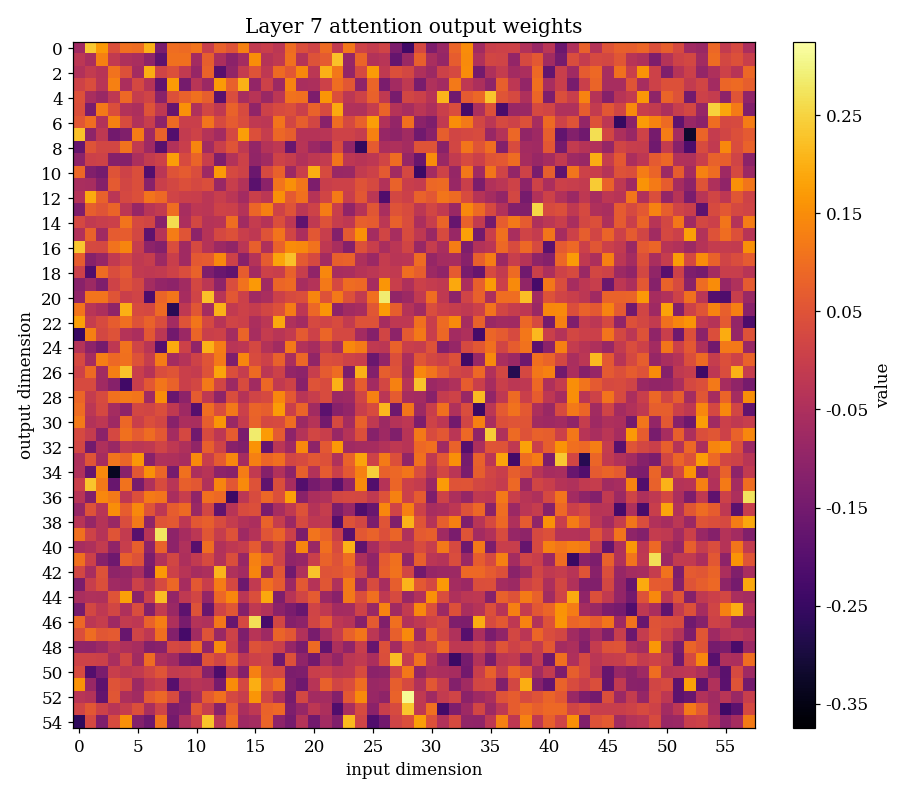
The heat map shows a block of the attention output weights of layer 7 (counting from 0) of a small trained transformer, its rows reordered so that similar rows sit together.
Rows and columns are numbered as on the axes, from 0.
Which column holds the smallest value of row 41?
42
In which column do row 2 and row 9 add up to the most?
44
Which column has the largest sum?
17
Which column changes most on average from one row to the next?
12
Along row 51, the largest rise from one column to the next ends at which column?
52
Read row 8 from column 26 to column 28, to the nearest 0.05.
-0.05 -0.05 -0.05
